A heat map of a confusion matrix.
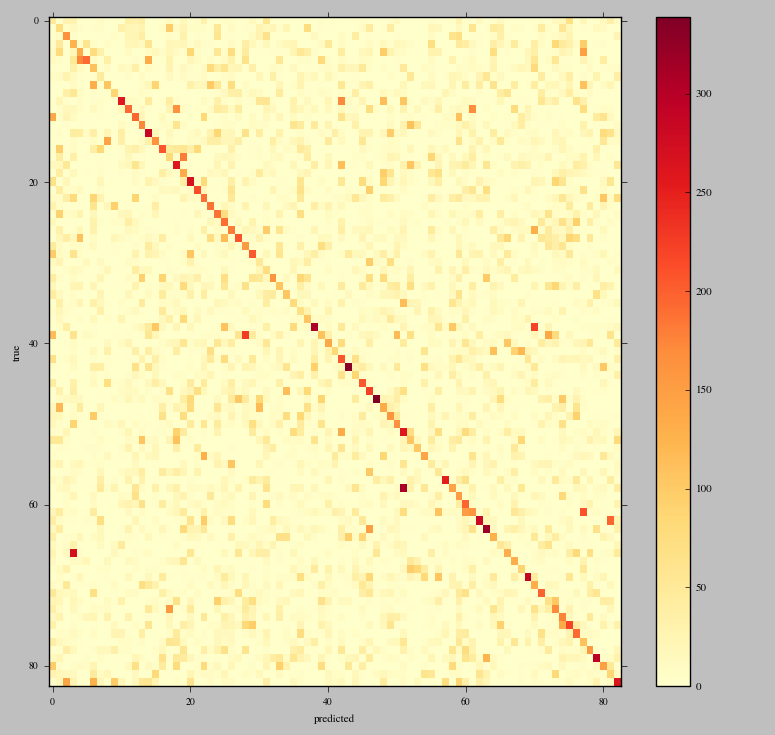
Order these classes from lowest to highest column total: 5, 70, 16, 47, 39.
5, 47, 39, 16, 70
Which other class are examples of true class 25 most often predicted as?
76
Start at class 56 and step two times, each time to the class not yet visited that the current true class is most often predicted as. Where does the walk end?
34
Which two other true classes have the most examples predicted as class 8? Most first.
15, 45
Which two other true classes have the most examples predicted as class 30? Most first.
48, 47
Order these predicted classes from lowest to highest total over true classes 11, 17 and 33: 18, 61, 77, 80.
80, 77, 18, 61
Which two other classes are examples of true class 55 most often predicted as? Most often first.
26, 51
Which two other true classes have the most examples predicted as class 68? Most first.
41, 52
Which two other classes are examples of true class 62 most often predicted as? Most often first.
81, 22
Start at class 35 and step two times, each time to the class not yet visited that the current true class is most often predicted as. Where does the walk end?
42
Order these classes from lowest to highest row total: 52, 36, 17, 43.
36, 17, 52, 43
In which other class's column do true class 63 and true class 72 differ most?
46
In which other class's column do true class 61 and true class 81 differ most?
77
